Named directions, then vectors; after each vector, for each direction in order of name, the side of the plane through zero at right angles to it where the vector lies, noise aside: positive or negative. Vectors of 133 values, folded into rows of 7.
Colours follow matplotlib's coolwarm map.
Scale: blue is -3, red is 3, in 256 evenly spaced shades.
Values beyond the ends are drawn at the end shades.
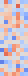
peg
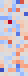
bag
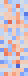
positive, positive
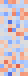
negative, negative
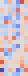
positive, negative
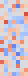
negative, negative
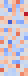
negative, negative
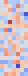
positive, positive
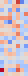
negative, positive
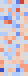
positive, negative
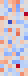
negative, negative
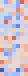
positive, negative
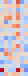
negative, positive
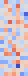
positive, positive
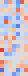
positive, negative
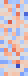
positive, positive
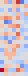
negative, positive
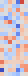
positive, negative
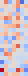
negative, positive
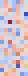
positive, positive
